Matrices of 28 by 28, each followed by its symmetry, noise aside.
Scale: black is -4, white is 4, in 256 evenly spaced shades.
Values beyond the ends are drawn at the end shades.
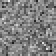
symmetric.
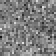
antisymmetric.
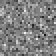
antisymmetric.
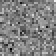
symmetric across the other diagonal.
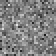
symmetric across the other diagonal.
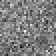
symmetric.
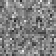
mirrored left to right.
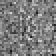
mirrored top to bottom.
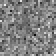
symmetric.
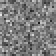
mirrored top to bottom.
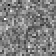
symmetric.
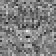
mirrored left to right.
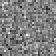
symmetric across the other diagonal.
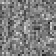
mirrored top to bottom.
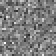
symmetric.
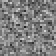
antisymmetric.
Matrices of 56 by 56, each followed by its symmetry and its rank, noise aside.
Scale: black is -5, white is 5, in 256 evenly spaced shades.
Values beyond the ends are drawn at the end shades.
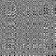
no symmetry, rank four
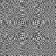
symmetric, rank four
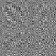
antisymmetric, rank six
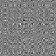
antisymmetric, rank four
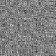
antisymmetric, rank six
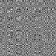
no symmetry, rank four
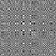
symmetric, rank three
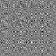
antisymmetric, rank four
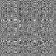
no symmetry, rank four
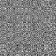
no symmetry, rank six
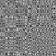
antisymmetric, rank four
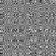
no symmetry, rank four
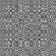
symmetric, rank three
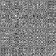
symmetric, rank six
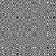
symmetric, rank four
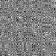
antisymmetric, rank six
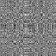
antisymmetric, rank four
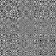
symmetric, rank three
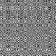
antisymmetric, rank four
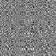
no symmetry, rank six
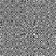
symmetric, rank six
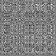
no symmetry, rank six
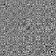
symmetric, rank six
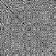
symmetric, rank six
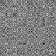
symmetric, rank six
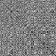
symmetric, rank six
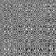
no symmetry, rank four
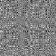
antisymmetric, rank six
